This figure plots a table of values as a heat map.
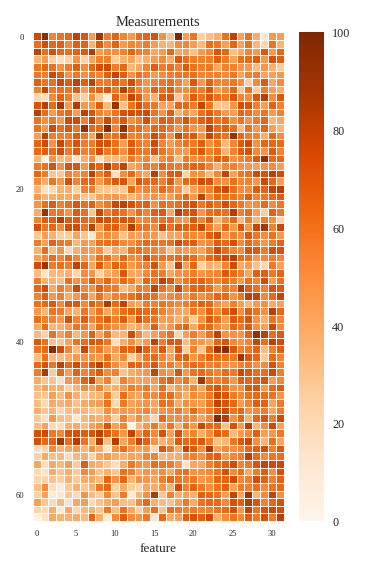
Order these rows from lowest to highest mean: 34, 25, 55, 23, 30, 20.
55, 20, 30, 34, 23, 25
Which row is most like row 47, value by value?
48
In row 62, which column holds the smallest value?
3
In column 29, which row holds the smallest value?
0
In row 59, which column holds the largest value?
18
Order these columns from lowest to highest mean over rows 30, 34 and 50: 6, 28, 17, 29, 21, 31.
21, 17, 29, 6, 28, 31
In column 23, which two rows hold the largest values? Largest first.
50, 41
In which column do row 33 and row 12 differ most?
11
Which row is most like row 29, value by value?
27
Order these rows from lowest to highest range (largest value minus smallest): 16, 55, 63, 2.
2, 55, 63, 16
